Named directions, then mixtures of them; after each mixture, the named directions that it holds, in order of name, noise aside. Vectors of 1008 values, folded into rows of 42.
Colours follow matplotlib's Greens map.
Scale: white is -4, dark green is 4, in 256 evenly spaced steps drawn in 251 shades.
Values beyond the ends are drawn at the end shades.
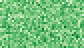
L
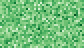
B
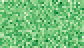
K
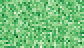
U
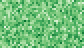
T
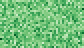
K, T, U.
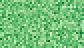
K, L, U.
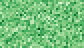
B, K, T.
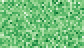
K.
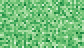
K, U.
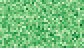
B, L.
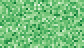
B.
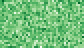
K, U.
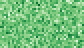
B, L, T.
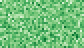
L.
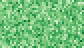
T.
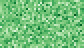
B.
